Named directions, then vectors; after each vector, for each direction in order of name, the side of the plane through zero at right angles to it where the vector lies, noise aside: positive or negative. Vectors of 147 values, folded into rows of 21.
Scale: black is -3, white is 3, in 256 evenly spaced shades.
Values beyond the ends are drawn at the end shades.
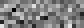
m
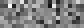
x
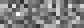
positive, negative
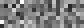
negative, positive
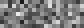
positive, negative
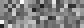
negative, positive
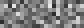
positive, negative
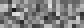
positive, negative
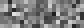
positive, negative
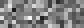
positive, positive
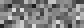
negative, negative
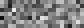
negative, negative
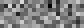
negative, positive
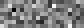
positive, positive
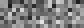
negative, negative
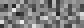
negative, positive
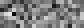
negative, negative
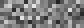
positive, positive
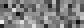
negative, positive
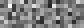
positive, positive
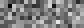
negative, negative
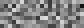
negative, positive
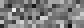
negative, negative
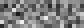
negative, positive
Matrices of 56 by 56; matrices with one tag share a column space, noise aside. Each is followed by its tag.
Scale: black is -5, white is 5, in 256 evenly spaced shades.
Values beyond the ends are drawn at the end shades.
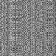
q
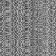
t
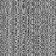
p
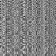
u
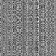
q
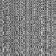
u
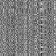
p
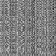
u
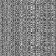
q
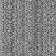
q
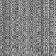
u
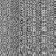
u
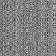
q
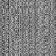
p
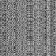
q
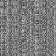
p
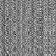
u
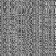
p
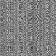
q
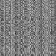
u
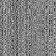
p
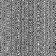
q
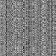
q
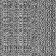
q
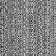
p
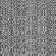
u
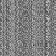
t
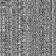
p
